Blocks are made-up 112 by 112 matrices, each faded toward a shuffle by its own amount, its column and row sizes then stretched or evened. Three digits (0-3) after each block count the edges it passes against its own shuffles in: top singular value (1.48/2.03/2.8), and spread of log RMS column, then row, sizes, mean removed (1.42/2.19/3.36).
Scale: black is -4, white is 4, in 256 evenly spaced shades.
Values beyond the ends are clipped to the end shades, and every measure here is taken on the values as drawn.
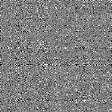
2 2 2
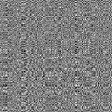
3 2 2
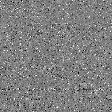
1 0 1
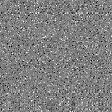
2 0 1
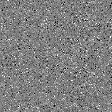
1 1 1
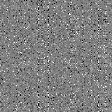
2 2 0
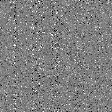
0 2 1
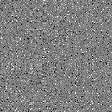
2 1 0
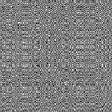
3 2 1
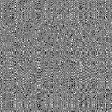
3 2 1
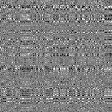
3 0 3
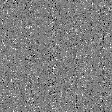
0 2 0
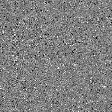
1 1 1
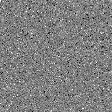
1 0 0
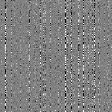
3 3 0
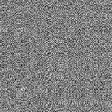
2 1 1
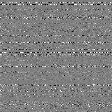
2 0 3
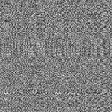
3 0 2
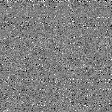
1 1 2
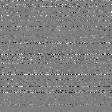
1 0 3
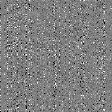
2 3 1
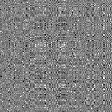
3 2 1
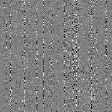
2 3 0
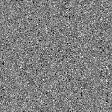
1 1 0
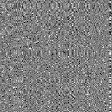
3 2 0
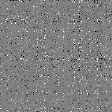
0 2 2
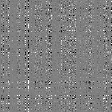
1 3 2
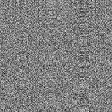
2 1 0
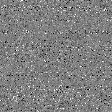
0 0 2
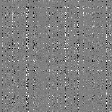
1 3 2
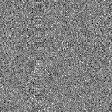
2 1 0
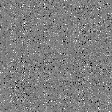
1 2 1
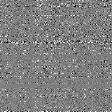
0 2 3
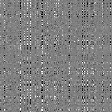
3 3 2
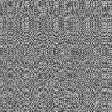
3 2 2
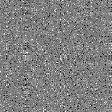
2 1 0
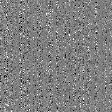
0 3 0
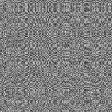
3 2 2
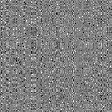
3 2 0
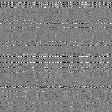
3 0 3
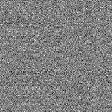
2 0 1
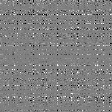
1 2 3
